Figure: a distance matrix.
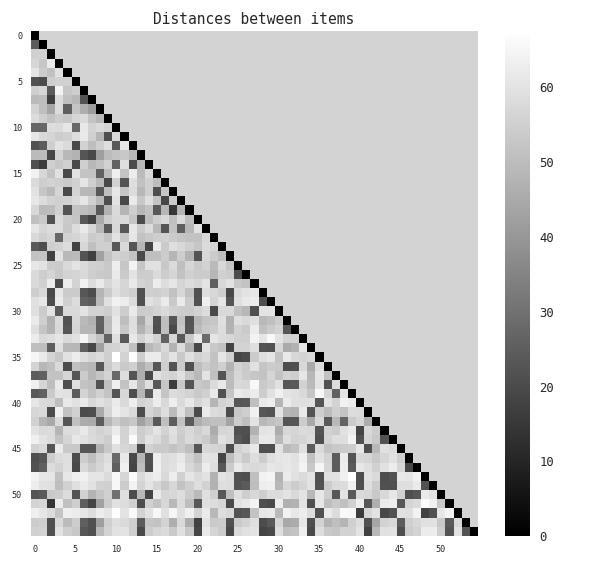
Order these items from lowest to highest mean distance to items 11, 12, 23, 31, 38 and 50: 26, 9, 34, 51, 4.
4, 9, 34, 51, 26
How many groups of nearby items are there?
6
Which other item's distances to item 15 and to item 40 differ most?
52
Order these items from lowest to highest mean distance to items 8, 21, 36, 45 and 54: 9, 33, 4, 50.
4, 9, 33, 50
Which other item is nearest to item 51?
2
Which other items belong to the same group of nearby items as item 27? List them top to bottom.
3, 22, 30
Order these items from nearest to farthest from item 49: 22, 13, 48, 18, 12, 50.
48, 22, 18, 13, 50, 12
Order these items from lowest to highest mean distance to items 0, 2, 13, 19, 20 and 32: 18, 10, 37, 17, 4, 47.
17, 4, 37, 47, 10, 18
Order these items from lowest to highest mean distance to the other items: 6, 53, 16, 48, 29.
53, 6, 29, 16, 48
